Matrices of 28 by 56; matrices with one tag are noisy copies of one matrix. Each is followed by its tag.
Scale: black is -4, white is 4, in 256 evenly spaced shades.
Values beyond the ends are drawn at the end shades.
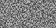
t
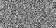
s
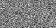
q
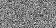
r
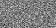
q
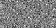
s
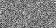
q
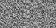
t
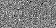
r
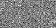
q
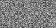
q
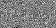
r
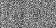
r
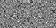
t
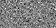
t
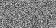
q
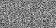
q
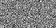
s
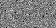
r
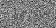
r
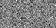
t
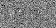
r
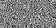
s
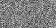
q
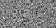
t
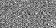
q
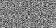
q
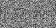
r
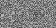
r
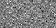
t
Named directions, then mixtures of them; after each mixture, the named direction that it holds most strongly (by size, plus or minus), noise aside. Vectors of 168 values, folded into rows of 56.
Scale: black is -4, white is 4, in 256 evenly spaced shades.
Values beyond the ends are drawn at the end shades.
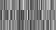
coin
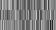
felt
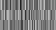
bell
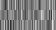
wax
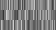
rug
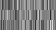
felt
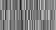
bell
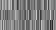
felt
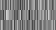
rug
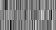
wax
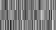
wax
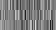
felt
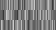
rug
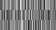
bell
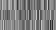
felt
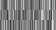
wax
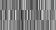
coin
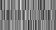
bell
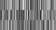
coin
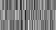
bell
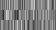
rug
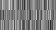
felt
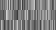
rug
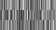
coin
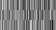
felt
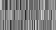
bell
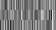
wax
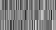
wax
